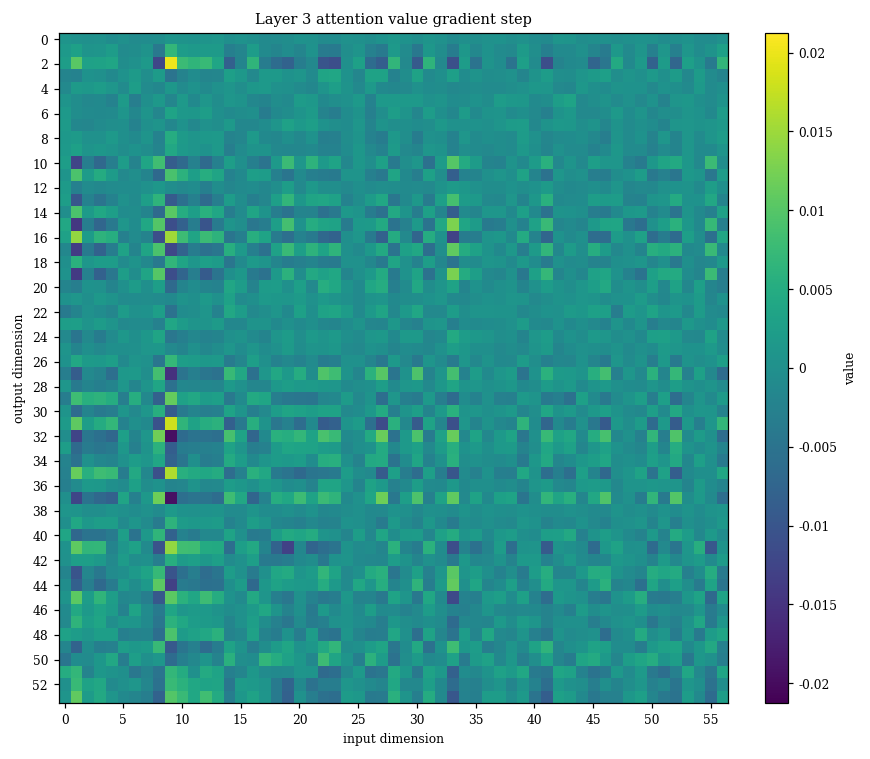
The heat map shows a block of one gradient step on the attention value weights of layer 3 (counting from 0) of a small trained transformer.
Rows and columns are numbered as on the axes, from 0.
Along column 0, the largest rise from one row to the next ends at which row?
51
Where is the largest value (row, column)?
2, 9
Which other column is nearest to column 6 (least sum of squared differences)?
44
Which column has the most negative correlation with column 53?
26
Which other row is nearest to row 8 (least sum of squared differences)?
1
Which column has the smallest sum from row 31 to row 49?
4
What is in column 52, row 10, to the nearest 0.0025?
0.005
